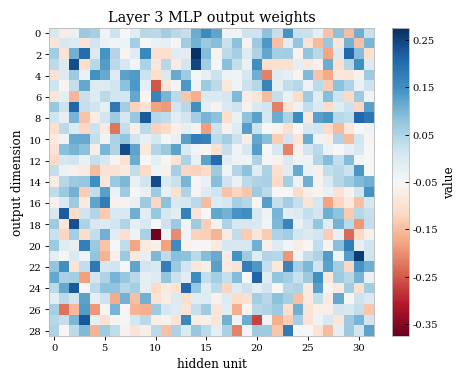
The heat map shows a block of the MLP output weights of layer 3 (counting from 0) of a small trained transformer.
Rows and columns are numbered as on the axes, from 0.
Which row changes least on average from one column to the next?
12
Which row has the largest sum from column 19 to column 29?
8
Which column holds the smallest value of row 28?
18
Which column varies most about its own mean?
10
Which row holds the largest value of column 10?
14
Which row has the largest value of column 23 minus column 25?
28
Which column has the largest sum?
2
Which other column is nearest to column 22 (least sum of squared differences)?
26
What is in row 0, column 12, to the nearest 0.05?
0.05
